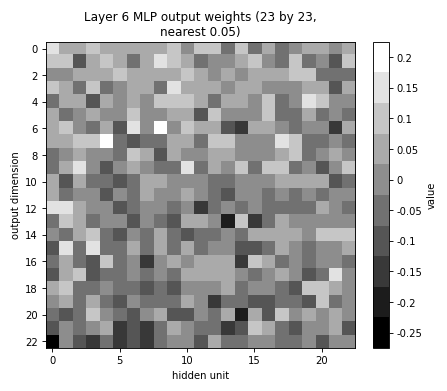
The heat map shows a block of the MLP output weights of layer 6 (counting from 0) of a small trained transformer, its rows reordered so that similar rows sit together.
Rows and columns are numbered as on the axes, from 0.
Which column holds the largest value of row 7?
4
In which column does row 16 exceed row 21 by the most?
13
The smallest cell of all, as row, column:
22, 0
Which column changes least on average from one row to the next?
7
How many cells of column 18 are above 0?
6
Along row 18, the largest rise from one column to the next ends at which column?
19
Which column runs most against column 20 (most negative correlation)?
12
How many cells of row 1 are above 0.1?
1
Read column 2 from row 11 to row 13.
0 0.05 0.05
